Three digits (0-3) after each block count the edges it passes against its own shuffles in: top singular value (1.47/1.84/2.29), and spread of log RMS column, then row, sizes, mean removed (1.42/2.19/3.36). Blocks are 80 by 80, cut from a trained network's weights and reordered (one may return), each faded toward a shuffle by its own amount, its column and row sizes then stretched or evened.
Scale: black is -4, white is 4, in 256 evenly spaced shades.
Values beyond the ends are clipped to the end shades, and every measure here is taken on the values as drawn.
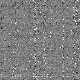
0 2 0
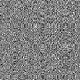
3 1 0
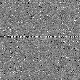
2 0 1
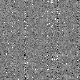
0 2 0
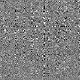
1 2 2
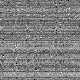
3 0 0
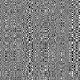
3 3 1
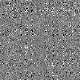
0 2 2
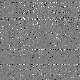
1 1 2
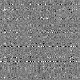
2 1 2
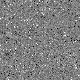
0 0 0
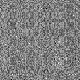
3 0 0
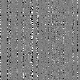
2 3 1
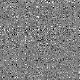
0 2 2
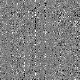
1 2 1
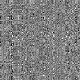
2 2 0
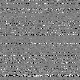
0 0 3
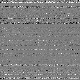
2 0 3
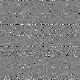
1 0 2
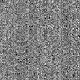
2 1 0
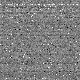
1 0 1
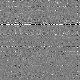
3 0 2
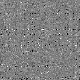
1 1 1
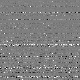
1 0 3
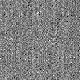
2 0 0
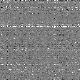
2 1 2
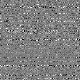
1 1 3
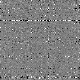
2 1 2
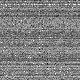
3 0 1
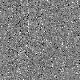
0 1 0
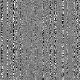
3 3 0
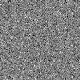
1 0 0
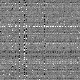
3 2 1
